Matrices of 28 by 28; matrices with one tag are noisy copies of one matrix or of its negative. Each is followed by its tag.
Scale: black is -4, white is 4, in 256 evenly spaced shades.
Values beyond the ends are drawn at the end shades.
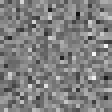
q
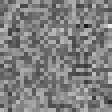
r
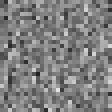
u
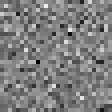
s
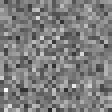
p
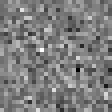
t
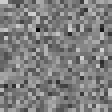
s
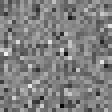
p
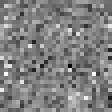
r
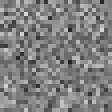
s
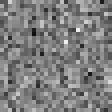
u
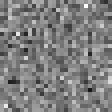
u
